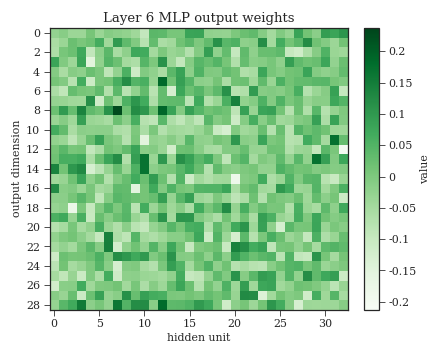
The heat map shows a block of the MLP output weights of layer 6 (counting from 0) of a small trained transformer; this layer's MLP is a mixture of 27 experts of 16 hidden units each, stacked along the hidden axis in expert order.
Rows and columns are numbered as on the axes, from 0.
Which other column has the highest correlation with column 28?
23
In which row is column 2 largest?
14
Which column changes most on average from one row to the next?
20
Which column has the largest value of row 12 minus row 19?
9
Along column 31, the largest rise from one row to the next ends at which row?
11
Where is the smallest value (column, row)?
32, 12
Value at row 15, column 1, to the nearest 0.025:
-0.025
